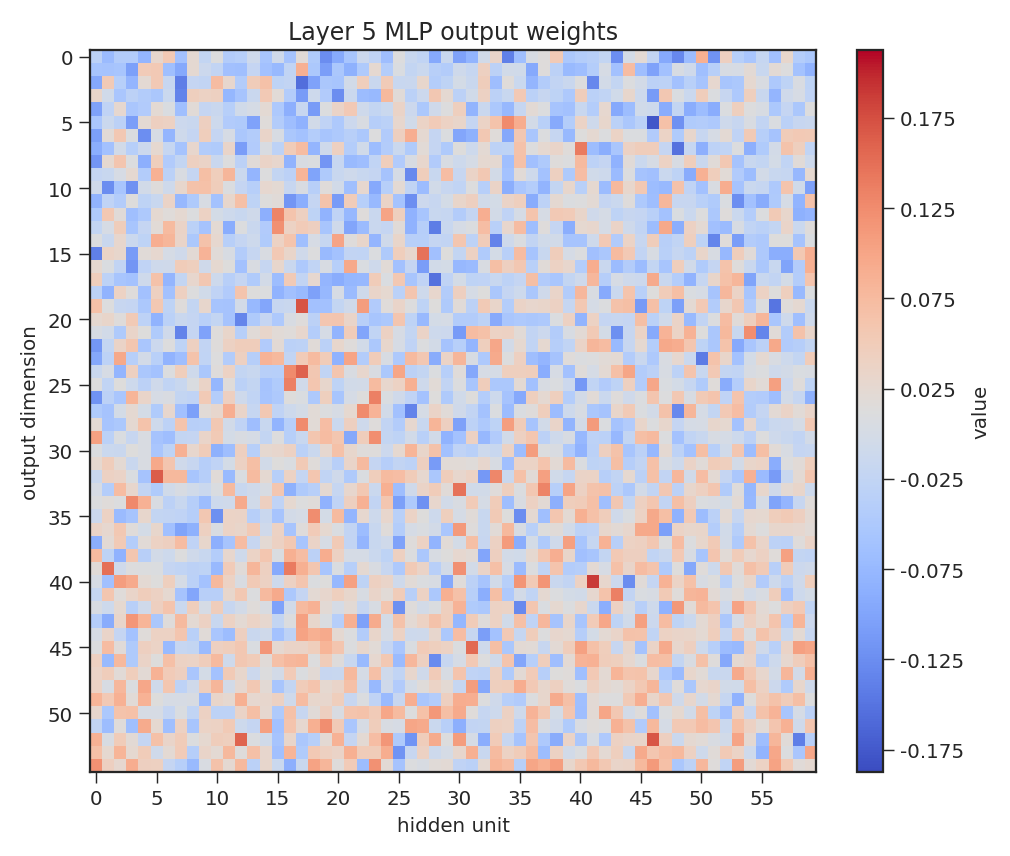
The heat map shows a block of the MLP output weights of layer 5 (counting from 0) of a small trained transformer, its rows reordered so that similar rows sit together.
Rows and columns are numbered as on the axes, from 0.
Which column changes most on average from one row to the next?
48
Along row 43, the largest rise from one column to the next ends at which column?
23
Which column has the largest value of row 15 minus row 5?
46
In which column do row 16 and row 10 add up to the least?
3
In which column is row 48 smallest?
32
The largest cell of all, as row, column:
40, 41
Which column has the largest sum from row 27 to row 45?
18
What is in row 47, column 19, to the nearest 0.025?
-0.025
